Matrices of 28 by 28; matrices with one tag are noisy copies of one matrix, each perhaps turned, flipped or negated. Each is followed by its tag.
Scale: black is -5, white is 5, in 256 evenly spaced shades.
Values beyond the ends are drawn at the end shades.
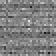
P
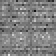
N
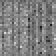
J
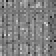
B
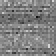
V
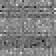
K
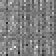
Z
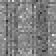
K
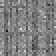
P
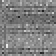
V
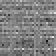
Z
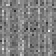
P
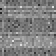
K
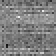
V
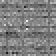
P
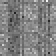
K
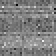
K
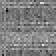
V
